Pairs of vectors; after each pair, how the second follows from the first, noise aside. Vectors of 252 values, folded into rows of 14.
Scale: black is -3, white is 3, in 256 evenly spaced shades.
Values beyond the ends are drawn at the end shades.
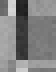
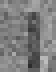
reversed, shrunk.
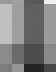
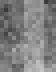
negated, shrunk.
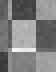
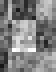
copied.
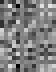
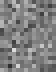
negated, shrunk.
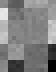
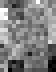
copied.
